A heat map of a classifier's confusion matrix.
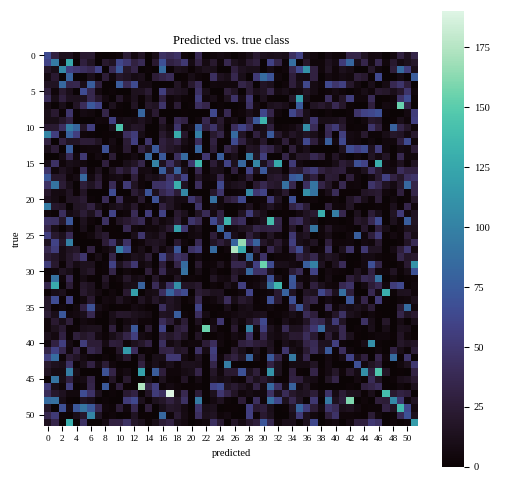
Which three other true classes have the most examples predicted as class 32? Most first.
15, 48, 46
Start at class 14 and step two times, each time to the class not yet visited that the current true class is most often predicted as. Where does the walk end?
16
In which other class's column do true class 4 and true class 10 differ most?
3
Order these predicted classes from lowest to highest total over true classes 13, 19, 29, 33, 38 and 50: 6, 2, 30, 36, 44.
2, 44, 6, 36, 30
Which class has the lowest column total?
20
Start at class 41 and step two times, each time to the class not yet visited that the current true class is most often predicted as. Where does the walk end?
18
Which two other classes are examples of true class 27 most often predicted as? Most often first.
26, 10
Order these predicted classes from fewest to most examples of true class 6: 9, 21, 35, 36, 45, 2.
9, 36, 2, 45, 21, 35
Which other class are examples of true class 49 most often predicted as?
5
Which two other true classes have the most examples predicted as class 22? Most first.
38, 14
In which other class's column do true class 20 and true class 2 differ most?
36
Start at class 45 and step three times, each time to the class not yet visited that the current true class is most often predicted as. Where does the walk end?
30
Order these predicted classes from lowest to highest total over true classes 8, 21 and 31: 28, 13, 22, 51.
22, 28, 51, 13
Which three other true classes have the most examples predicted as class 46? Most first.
44, 15, 31
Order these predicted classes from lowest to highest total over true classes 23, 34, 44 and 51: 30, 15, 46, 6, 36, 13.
6, 36, 30, 15, 13, 46
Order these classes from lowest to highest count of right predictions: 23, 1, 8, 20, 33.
8, 20, 23, 33, 1
